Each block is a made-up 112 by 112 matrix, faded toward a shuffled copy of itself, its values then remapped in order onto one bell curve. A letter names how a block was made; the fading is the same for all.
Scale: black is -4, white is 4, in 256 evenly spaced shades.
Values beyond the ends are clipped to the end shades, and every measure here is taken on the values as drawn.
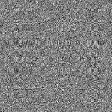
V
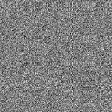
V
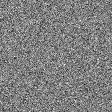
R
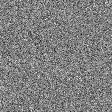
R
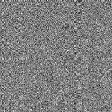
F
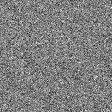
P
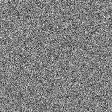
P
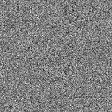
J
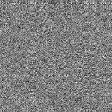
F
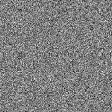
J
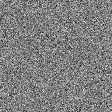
P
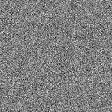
J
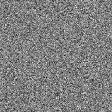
J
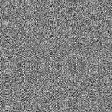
V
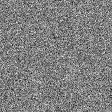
R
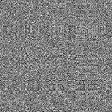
F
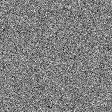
R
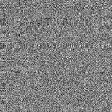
V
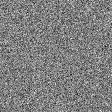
R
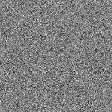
J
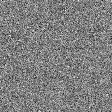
P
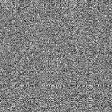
F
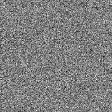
J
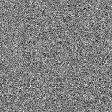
J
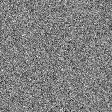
R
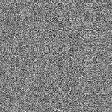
V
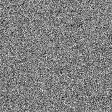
R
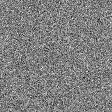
R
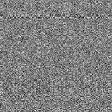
F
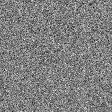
R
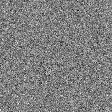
P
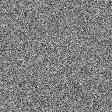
R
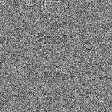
J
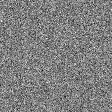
R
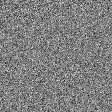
P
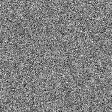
P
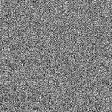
J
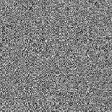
F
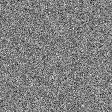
R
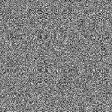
F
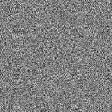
V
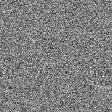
J
